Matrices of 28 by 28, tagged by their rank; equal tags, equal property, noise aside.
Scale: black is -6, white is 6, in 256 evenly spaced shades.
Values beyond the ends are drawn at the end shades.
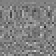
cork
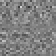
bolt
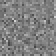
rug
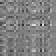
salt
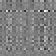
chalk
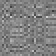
salt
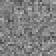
rug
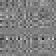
chalk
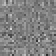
bolt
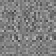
cork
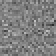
bolt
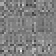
cork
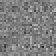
bolt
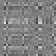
chalk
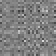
salt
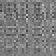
salt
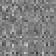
cork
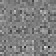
cork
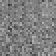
bolt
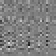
salt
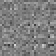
cork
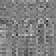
salt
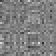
salt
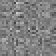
cork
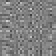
salt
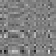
chalk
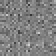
bolt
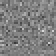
bolt
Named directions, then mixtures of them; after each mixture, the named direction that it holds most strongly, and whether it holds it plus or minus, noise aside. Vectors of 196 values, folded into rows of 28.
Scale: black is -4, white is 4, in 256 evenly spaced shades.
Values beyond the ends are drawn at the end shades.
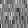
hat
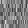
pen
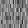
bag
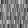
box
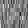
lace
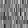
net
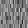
bag, plus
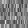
pen, plus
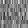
net, plus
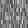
bag, minus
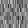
bag, plus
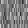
box, minus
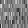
hat, plus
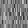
net, minus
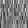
lace, minus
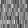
box, plus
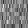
lace, plus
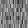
bag, plus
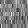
hat, plus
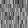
bag, plus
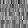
net, minus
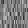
net, minus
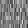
bag, minus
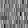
net, plus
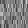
pen, minus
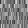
hat, plus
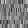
box, minus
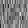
lace, minus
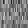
net, minus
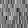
hat, plus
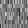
hat, plus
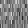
hat, plus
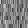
bag, plus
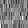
lace, plus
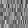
pen, plus
